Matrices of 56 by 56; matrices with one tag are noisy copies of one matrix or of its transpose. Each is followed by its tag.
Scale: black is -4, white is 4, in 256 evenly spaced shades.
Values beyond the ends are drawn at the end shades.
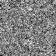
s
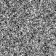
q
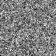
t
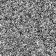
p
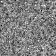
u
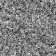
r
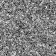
r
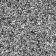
u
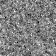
p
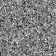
t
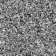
p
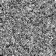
s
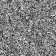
r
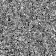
r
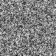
t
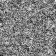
s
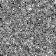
s
